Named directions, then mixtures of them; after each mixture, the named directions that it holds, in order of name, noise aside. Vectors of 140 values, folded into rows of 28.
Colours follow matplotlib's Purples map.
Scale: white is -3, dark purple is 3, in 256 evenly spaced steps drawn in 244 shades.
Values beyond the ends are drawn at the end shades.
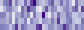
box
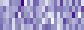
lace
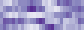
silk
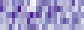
box, silk.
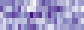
box, silk.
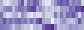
lace, silk.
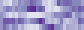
silk.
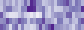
box, silk.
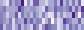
lace.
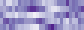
silk.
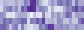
box, silk.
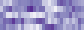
silk.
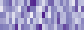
box.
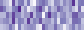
box.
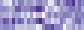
box, silk.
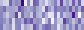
lace.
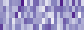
lace.
